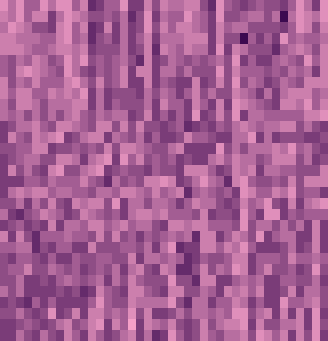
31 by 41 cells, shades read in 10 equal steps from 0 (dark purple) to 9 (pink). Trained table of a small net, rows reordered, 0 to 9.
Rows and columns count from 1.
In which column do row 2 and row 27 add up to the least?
36
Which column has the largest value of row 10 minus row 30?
39
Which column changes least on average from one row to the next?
17
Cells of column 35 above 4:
14
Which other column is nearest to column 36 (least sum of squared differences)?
13
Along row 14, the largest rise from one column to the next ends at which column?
28
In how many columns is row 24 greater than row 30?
11
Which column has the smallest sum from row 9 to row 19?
29
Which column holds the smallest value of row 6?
18
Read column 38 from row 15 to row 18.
4 4 4 4
